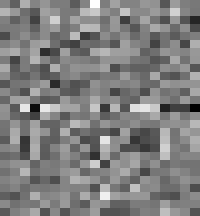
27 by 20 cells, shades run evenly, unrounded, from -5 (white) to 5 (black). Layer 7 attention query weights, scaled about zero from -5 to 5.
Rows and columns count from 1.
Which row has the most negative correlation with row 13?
6
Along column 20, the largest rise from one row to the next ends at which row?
14
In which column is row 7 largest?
5
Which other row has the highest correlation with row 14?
3
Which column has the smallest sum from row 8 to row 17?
10
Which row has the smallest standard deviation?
26
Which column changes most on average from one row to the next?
11
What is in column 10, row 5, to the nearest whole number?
2
